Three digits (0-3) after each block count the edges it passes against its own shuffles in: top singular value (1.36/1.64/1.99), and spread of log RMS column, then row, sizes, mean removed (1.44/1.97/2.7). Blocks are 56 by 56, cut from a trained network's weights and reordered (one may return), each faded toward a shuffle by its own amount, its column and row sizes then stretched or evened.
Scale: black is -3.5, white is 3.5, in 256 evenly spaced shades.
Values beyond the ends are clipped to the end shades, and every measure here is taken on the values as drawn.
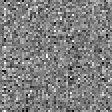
0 2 1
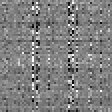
2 3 0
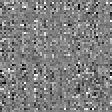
0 3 2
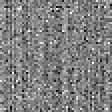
2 0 1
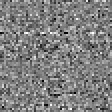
1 0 2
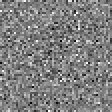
0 0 2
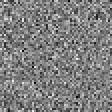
2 1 1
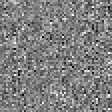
1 2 0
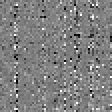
0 3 0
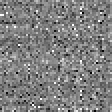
0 1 0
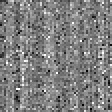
2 1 0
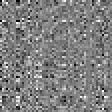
3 3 2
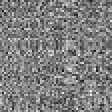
2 1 1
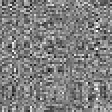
3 2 1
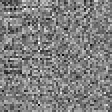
3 1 1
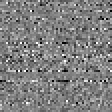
0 0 3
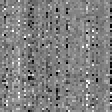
2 3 0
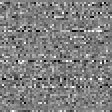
0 0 3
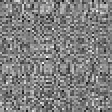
3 2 0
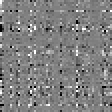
1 3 3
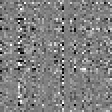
2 3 2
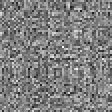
2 1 1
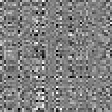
3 3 2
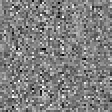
0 2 1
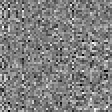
2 2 0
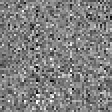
2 2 1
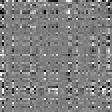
3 3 3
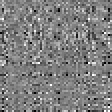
3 3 3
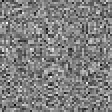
2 1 0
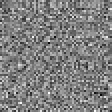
3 0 1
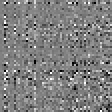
2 3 3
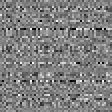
3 0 3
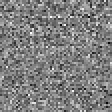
2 0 1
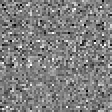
0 1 2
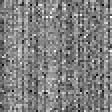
3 0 1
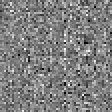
2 2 1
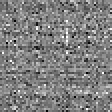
1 1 1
